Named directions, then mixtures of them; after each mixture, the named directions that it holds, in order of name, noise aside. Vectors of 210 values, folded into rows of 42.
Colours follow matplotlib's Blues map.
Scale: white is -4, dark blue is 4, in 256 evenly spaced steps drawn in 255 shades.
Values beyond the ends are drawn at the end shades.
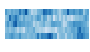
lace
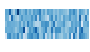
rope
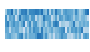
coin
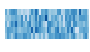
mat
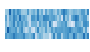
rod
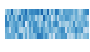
coin.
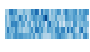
coin, mat, rod.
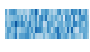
mat.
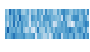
rod.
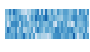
mat, rod.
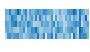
lace, mat, rope.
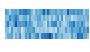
lace, rod.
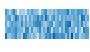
coin, mat, rope.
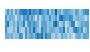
coin, mat, rod.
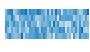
coin, rope.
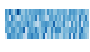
rope.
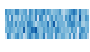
mat, rod, rope.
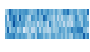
coin, lace, rod.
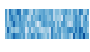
lace, rod, rope.
